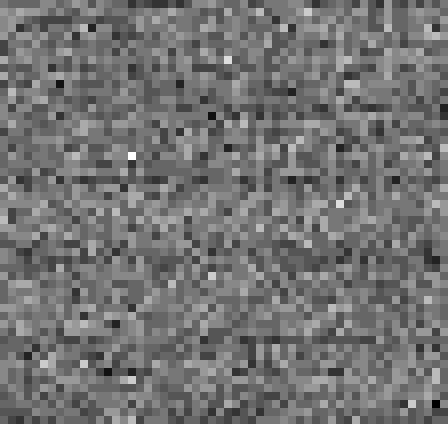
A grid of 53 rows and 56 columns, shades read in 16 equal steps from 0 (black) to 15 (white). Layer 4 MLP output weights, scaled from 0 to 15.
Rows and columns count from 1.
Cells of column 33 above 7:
18
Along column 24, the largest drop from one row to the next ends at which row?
28
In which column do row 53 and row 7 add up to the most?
45
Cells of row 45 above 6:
27
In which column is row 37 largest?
31
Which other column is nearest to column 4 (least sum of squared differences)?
3
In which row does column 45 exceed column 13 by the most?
11
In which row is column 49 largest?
4
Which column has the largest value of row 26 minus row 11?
43
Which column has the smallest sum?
34
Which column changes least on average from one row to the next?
19
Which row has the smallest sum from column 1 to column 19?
23
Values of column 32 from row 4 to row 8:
6 8 7 8 8
